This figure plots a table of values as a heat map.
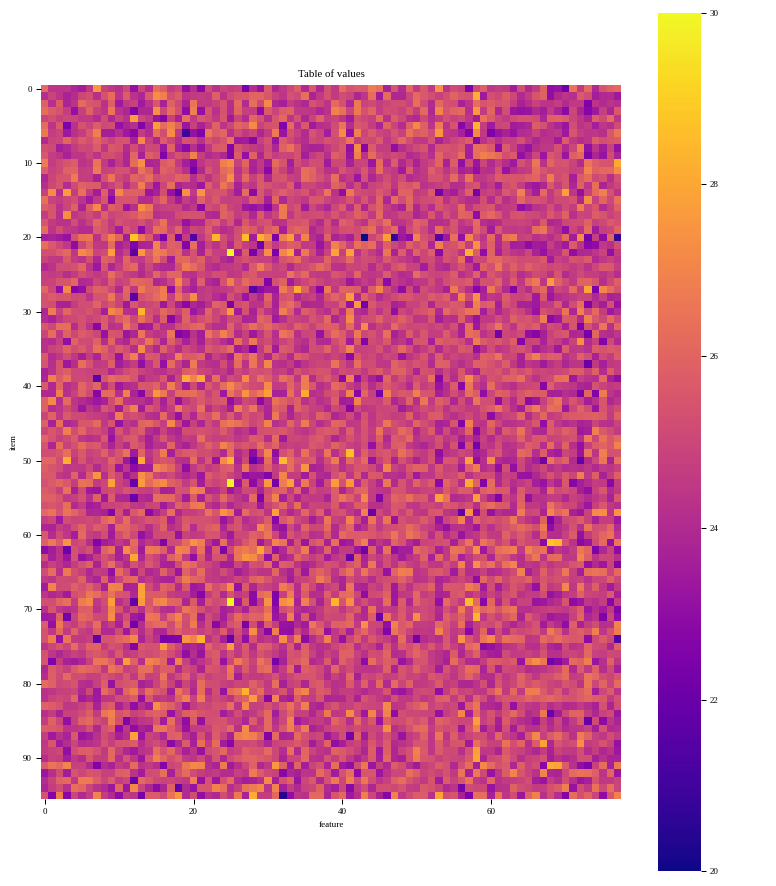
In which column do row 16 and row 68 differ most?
30
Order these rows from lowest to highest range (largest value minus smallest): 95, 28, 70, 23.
23, 70, 28, 95
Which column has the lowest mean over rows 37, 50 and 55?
12
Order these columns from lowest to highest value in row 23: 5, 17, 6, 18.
17, 5, 6, 18
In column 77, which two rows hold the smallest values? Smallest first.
20, 74
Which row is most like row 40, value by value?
45
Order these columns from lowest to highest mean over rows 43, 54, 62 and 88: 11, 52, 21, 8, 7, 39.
7, 39, 52, 8, 11, 21
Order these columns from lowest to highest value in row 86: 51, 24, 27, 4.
4, 24, 51, 27
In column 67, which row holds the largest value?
88
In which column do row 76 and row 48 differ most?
58
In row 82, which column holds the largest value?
28
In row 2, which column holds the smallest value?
73
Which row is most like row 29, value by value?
8
